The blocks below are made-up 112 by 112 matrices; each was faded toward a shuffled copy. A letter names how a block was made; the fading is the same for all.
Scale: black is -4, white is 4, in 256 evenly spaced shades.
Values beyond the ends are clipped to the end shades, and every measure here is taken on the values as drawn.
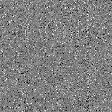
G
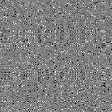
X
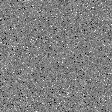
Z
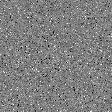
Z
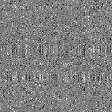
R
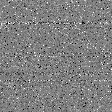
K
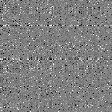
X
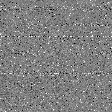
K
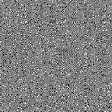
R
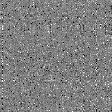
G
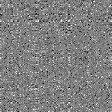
R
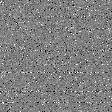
K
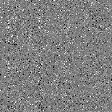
G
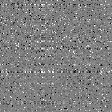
X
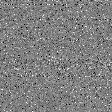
K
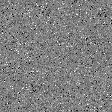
Z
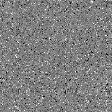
G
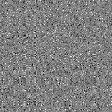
R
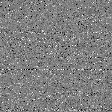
K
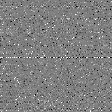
X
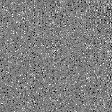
G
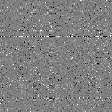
X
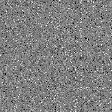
G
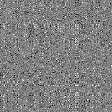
R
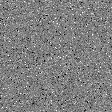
Z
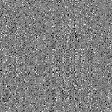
R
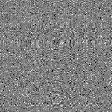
R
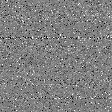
K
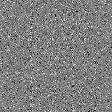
G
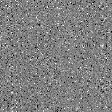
G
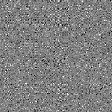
R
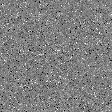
Z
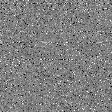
K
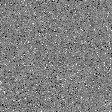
Z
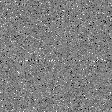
Z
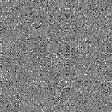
R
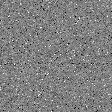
Z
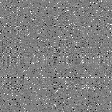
X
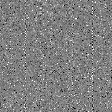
G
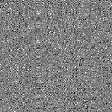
R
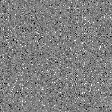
G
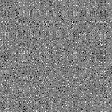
R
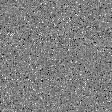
Z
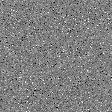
Z
